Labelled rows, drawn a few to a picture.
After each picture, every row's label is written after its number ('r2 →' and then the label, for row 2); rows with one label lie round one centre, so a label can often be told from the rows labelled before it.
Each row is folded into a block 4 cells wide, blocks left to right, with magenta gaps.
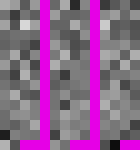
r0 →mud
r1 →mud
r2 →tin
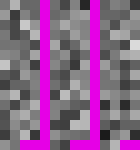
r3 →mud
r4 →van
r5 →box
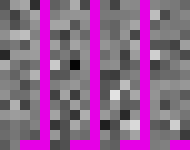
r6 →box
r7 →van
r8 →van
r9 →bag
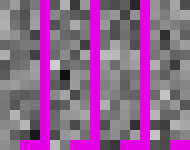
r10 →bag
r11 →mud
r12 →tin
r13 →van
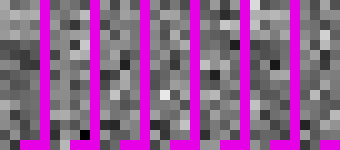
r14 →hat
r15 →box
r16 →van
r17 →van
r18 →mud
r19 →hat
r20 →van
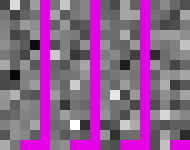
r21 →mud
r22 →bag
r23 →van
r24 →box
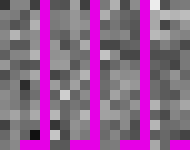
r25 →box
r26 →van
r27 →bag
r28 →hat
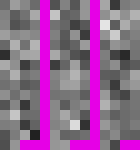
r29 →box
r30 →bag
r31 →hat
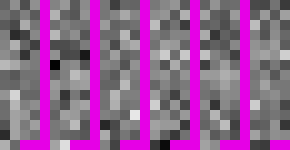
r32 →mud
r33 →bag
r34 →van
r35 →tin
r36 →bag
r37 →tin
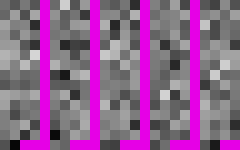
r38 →tin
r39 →mud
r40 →tin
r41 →van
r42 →tin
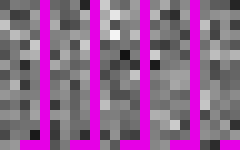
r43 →box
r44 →box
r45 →hat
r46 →bag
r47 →tin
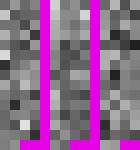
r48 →bag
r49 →hat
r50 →mud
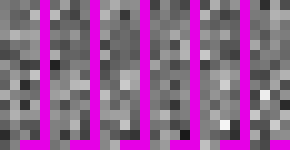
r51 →box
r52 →bag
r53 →bag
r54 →box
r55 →bag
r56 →van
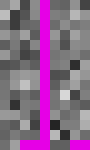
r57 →bag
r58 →van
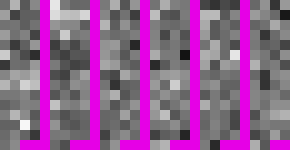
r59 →bag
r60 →hat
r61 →mud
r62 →bag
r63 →tin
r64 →mud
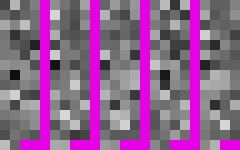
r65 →mud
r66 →bag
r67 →bag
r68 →mud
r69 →bag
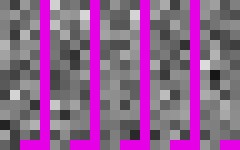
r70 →van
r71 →hat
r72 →box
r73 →mud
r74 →mud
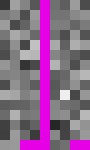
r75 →box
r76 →van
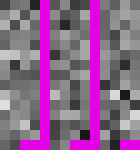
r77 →tin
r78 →box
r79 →van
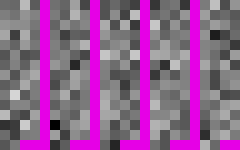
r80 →van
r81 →van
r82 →tin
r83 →tin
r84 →mud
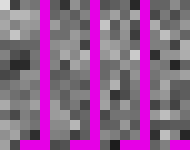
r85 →hat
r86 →tin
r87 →tin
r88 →box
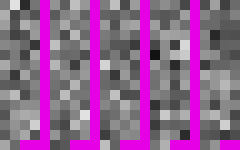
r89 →mud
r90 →van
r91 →mud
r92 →box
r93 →bag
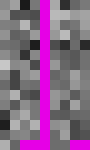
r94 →mud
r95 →hat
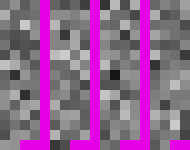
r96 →mud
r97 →tin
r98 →mud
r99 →bag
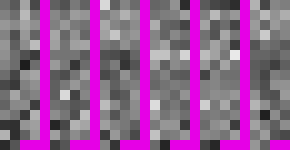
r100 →van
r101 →van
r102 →hat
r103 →tin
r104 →tin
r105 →hat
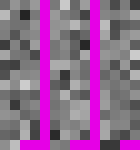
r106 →bag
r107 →mud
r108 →tin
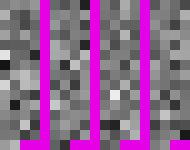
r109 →bag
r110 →tin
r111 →van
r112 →box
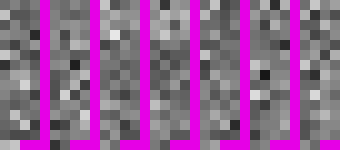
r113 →bag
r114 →van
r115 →hat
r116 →hat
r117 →bag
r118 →mud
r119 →mud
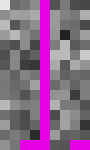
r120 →hat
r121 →tin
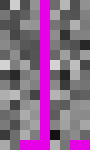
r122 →mud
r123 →mud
